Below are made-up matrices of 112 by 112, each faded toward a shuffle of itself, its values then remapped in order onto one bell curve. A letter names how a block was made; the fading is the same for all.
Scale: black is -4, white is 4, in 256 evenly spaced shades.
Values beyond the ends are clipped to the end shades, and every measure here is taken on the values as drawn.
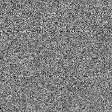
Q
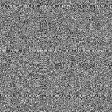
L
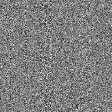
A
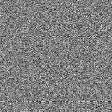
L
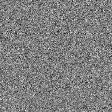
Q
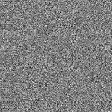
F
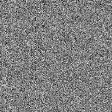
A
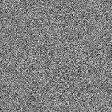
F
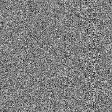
A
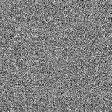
F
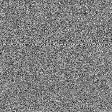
Q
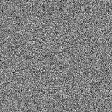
F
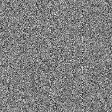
A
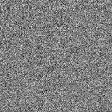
F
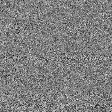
Q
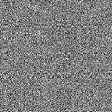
L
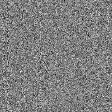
A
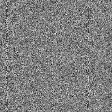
A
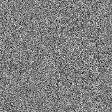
A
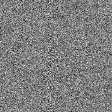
A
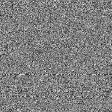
Q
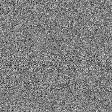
Q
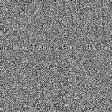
F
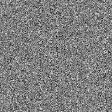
A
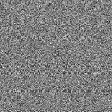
L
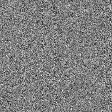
A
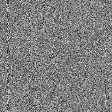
A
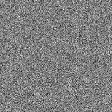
F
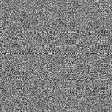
L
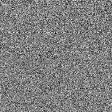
Q
